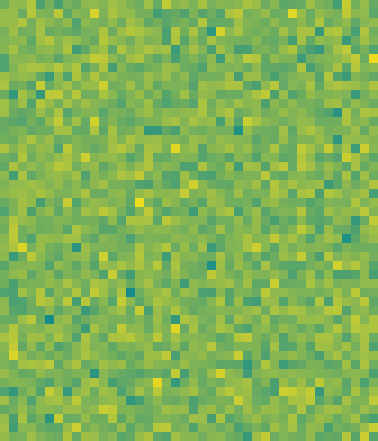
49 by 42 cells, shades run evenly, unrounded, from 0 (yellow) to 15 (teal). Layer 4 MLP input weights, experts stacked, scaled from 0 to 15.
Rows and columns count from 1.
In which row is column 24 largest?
30
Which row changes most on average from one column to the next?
34
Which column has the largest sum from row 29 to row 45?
15
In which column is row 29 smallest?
12
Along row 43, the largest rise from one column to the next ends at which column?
19
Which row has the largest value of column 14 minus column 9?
11
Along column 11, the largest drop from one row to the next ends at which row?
43
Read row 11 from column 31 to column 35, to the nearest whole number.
11 6 11 9 6
